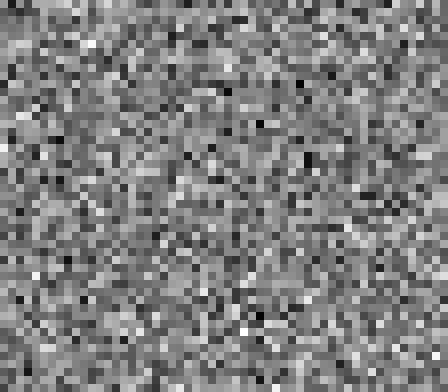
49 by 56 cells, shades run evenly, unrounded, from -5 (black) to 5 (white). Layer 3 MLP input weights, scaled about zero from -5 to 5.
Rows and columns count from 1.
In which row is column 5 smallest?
20
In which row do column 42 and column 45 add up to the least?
10
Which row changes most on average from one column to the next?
1
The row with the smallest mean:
47
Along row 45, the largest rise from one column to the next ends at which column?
55
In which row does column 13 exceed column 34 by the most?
4
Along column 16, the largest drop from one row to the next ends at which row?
43
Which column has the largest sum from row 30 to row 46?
45
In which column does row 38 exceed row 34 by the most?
39
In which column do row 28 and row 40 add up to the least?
33
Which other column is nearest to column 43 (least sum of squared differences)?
54
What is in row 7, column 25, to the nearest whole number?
-1
